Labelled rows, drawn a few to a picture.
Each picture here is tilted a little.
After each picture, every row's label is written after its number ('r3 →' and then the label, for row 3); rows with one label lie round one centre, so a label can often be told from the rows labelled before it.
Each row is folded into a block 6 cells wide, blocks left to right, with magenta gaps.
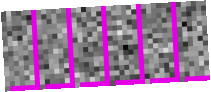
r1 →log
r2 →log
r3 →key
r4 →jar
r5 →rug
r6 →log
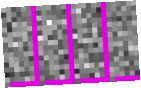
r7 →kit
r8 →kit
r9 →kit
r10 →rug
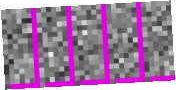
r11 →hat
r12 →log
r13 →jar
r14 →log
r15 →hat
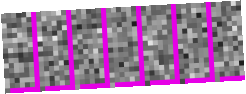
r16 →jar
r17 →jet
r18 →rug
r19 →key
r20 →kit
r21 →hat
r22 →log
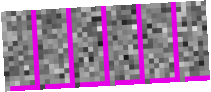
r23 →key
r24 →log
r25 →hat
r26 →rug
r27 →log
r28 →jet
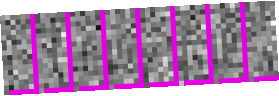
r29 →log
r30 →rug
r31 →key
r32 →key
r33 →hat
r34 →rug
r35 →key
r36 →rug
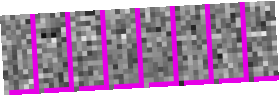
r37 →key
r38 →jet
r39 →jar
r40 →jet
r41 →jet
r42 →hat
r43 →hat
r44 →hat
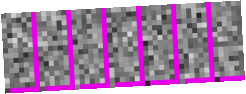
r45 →jar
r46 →hat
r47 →log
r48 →log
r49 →hat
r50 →hat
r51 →kit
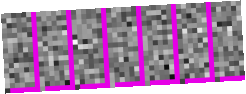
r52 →jar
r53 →rug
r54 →kit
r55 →rug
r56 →rug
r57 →log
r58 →jet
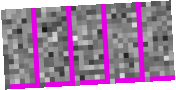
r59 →hat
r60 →jet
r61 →kit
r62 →rug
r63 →key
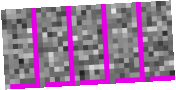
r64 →rug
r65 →log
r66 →kit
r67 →jet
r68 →jar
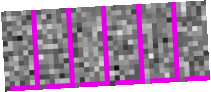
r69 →log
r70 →kit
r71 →log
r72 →jar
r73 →key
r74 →jet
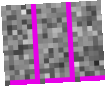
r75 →jar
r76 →jet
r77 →jet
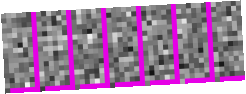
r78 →kit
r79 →jar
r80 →jet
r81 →jar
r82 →kit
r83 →key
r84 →jar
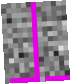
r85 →rug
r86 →rug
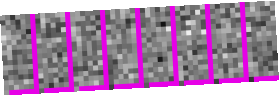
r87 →key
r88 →jet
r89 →key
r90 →hat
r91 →rug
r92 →jar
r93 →jar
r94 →jet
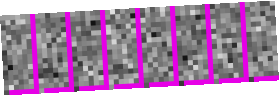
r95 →hat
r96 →key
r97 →hat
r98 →key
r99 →log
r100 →hat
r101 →kit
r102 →jar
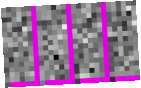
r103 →hat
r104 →rug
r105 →hat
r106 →hat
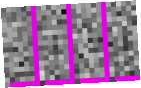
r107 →kit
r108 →jar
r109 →hat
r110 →jar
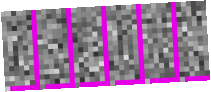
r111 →key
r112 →kit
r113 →log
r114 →key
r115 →rug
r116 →rug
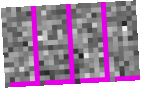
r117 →log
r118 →kit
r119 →hat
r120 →jet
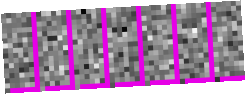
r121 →kit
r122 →log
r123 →key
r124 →jet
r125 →log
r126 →jet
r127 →jar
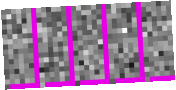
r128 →hat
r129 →key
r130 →log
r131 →jet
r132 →rug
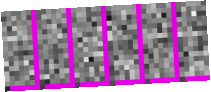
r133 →jar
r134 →jar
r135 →rug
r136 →hat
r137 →hat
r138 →hat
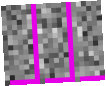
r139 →log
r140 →jet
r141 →key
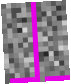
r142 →log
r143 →rug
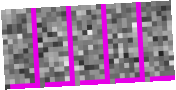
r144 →jet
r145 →log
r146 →jet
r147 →rug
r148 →rug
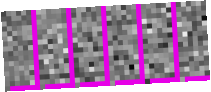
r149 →log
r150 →kit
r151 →kit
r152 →rug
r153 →jar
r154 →key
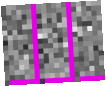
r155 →hat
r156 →hat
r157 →jet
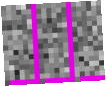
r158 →jet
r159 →hat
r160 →log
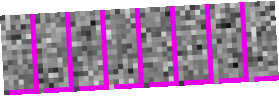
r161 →jet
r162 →kit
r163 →hat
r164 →key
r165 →log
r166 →jar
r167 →jet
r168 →key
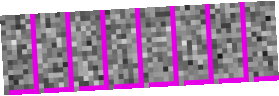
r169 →jar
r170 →kit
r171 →kit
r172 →rug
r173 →rug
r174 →key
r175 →hat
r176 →rug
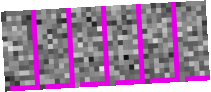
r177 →kit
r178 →hat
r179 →rug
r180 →rug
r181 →kit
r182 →kit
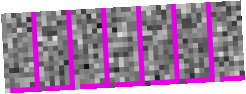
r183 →key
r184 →jet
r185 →key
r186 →jar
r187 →jet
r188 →jet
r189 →key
